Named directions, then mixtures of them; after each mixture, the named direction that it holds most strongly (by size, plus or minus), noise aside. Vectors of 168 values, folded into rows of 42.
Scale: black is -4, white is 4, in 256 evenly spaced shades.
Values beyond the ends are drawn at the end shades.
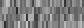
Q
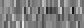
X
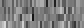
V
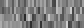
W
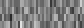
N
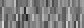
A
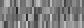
Q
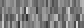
A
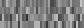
N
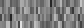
N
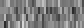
X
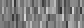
X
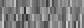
A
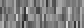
A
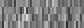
A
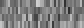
Q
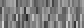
A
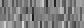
V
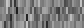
Q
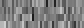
V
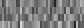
N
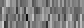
A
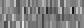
X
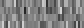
X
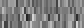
W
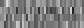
X
